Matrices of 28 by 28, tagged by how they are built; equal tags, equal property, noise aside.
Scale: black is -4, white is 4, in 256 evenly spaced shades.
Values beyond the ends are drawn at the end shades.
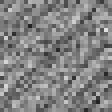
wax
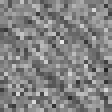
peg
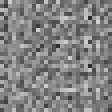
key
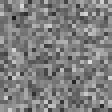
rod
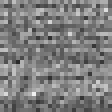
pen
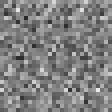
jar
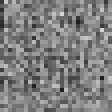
pen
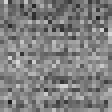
pen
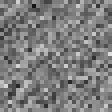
wax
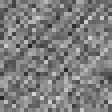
wax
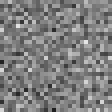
key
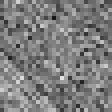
peg
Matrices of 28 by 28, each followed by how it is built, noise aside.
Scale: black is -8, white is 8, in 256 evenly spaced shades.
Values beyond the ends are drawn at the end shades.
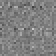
low rank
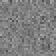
low rank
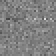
uneven rows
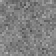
smooth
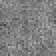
smooth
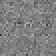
uneven rows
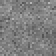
smooth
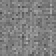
blocks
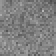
smooth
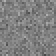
repeating columns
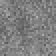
smooth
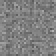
blocks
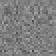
low rank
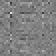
low rank
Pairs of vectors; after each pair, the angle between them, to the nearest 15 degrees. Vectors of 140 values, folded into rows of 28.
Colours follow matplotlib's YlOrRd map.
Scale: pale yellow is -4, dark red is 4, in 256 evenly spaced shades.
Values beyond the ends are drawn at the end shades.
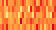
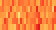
60 degrees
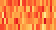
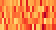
150 degrees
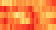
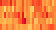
135 degrees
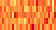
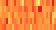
120 degrees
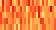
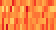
120 degrees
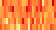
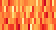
135 degrees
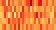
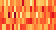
135 degrees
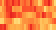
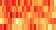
30 degrees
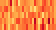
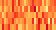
135 degrees
